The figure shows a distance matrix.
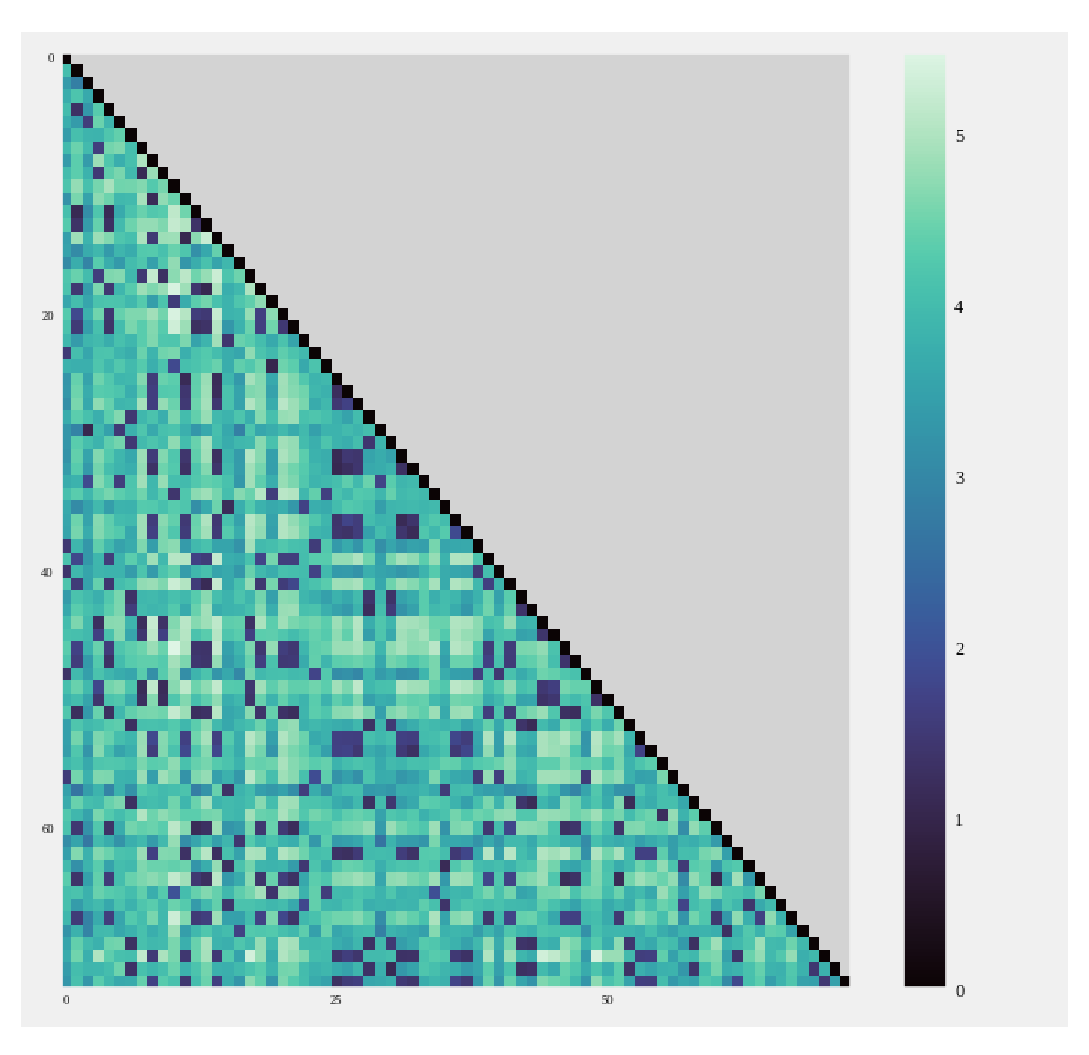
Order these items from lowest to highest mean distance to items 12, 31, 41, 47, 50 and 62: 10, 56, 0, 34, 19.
0, 19, 56, 34, 10
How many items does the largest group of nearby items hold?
15
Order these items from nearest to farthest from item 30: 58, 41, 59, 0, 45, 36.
58, 0, 45, 36, 59, 41
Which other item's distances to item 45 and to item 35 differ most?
63
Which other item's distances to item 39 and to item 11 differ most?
14
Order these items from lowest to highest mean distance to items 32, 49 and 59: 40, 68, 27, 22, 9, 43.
9, 27, 68, 43, 40, 22
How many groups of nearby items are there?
10
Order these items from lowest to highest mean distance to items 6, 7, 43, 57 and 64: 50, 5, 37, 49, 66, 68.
50, 66, 49, 68, 37, 5
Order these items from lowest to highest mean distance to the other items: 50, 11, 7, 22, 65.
11, 50, 22, 65, 7
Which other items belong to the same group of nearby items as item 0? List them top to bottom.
23, 38, 40, 48, 56
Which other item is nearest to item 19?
24
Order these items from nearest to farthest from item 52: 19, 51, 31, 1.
31, 19, 1, 51
